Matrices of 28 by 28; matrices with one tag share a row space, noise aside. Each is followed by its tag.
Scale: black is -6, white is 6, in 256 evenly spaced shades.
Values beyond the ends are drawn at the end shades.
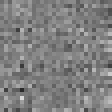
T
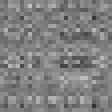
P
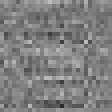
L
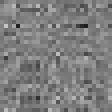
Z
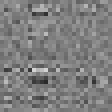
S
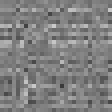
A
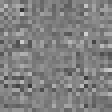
T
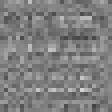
P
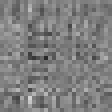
S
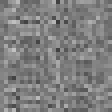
Z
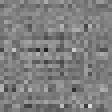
L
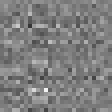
S
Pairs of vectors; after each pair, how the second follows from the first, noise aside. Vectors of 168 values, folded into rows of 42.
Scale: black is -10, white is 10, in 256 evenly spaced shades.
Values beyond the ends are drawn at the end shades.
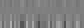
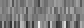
negated, scaled up.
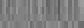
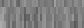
reversed.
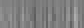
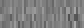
sign-scrambled.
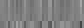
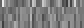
reversed, negated, scaled up.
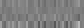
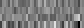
negated, scaled up.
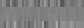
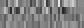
wrapped around, scaled up.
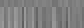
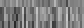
negated, scaled up.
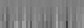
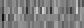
wrapped around, scaled up.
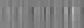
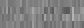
sign-scrambled.
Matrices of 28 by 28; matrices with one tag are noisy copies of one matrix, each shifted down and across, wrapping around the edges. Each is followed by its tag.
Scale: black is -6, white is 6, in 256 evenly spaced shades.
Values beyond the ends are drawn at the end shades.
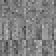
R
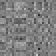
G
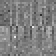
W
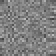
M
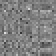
G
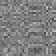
M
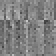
R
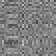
M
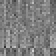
R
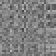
G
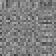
M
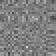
M
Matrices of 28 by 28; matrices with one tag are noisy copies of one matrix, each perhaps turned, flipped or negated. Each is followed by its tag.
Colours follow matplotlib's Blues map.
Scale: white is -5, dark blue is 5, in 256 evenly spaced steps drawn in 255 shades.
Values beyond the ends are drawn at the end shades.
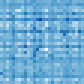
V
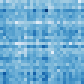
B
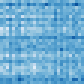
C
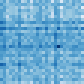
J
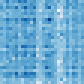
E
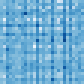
V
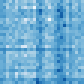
E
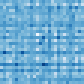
V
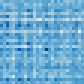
V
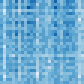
C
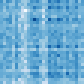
E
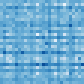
V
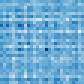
V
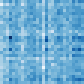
B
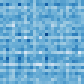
V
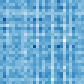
V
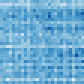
C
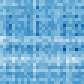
E
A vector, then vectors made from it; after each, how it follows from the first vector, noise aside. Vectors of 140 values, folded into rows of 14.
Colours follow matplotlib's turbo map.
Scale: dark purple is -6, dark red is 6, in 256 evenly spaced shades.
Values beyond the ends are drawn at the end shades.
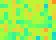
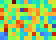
wrapped around, negated, scaled up.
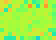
wrapped around, negated, partly zeroed.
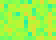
wrapped around, shrunk.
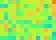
copied.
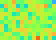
sign-scrambled.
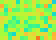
sign-scrambled.
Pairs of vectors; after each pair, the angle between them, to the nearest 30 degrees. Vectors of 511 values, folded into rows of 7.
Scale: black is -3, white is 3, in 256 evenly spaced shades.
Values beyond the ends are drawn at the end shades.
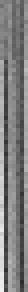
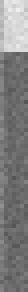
90 degrees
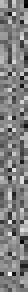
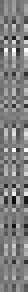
90 degrees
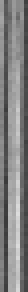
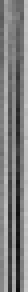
150 degrees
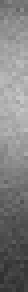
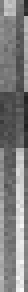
120 degrees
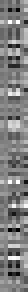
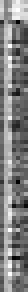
120 degrees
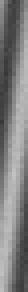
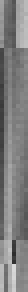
60 degrees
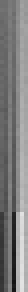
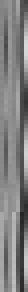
120 degrees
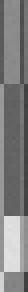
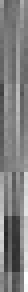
120 degrees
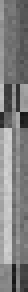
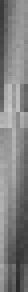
90 degrees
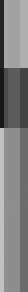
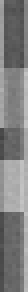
120 degrees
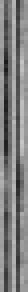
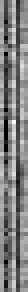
30 degrees
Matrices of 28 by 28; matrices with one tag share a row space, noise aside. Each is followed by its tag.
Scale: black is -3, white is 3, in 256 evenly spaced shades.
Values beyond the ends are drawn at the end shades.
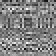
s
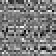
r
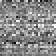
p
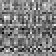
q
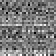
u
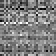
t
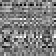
q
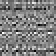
u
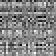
u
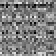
u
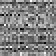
t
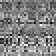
t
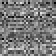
r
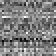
q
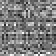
r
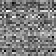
p
